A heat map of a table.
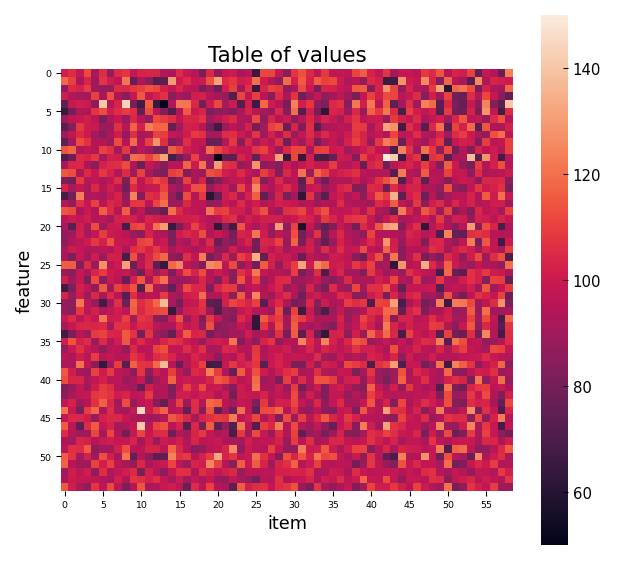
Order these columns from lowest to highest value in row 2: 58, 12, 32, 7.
32, 7, 12, 58
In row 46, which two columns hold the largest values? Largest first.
10, 42
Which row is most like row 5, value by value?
34
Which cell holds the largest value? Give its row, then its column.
11, 42
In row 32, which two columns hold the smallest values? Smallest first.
25, 57
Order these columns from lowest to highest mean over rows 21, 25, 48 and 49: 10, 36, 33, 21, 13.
13, 10, 21, 36, 33
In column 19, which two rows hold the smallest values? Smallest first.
16, 38
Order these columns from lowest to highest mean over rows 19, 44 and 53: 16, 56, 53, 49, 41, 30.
16, 41, 56, 30, 53, 49
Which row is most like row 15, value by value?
29
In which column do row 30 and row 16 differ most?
49
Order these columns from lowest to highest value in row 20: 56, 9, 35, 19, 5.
35, 5, 19, 56, 9
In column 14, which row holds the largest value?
1
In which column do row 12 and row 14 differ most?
20
